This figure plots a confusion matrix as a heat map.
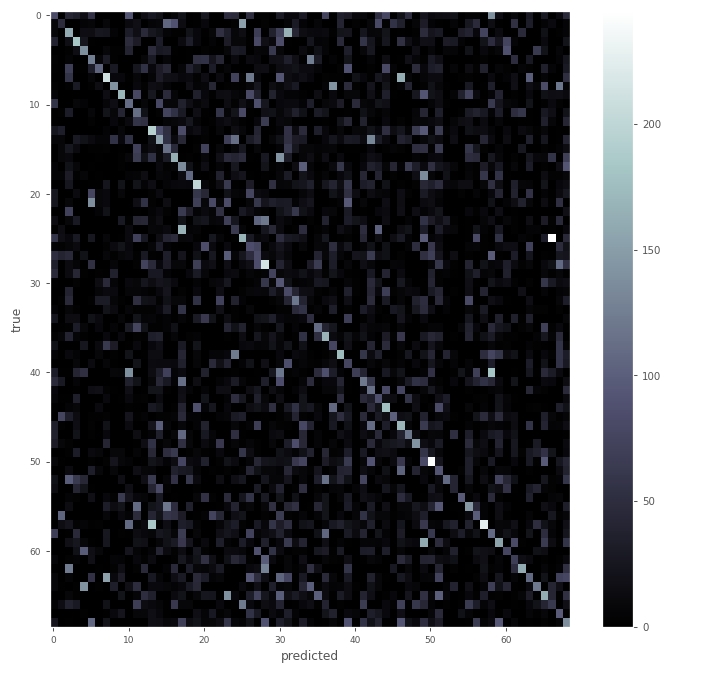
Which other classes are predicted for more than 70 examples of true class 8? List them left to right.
37, 65, 67
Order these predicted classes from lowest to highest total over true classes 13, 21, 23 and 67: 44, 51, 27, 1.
1, 44, 51, 27
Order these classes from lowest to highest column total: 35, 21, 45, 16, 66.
45, 21, 66, 35, 16
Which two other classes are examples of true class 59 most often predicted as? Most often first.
49, 61
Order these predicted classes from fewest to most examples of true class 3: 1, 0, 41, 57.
1, 57, 0, 41
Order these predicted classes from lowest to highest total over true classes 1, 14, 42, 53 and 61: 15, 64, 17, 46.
64, 17, 15, 46
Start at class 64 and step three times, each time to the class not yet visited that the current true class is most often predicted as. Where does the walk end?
27
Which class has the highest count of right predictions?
50
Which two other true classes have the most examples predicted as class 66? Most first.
25, 16
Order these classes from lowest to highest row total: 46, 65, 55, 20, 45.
20, 45, 46, 55, 65
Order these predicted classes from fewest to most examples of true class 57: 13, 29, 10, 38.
38, 29, 10, 13
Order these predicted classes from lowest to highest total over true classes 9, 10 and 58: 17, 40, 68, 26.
68, 40, 17, 26
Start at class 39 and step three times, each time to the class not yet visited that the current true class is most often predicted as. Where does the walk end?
37
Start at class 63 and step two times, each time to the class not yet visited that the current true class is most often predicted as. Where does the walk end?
46
